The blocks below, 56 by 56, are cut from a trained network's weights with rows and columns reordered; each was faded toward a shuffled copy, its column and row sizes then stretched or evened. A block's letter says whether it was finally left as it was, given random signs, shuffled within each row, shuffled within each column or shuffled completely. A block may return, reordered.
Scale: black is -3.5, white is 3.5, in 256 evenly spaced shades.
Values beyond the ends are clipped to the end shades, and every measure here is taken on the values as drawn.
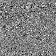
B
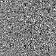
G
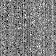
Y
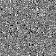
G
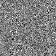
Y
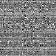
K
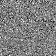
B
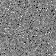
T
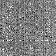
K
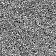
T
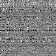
K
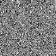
G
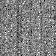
Y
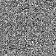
G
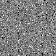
Y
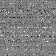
B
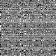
K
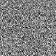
K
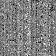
Y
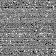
B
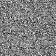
B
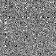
G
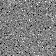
T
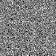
G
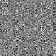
K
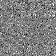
B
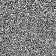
B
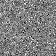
T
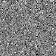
G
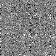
G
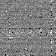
K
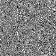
Y
